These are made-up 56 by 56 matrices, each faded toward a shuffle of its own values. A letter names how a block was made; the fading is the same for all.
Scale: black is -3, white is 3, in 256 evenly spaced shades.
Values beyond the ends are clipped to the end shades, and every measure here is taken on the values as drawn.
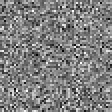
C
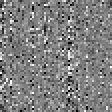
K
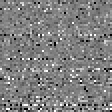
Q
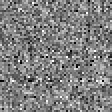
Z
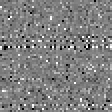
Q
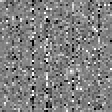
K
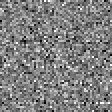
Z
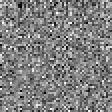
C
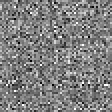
C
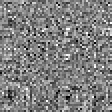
C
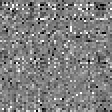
Q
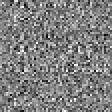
C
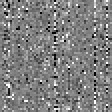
K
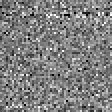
Z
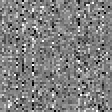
K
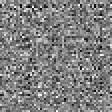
C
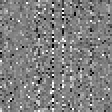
K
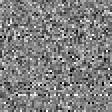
Z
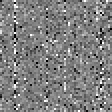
K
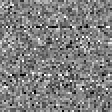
Z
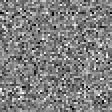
Z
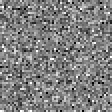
Z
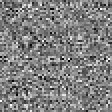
C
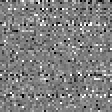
Q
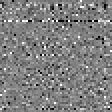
Q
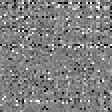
Q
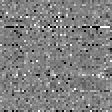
Q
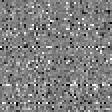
Q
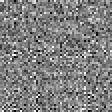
C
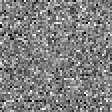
Z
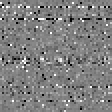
Q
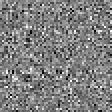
C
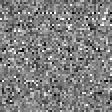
Z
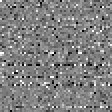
Q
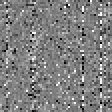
K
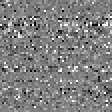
Q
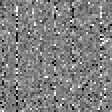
K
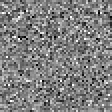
Z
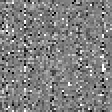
K
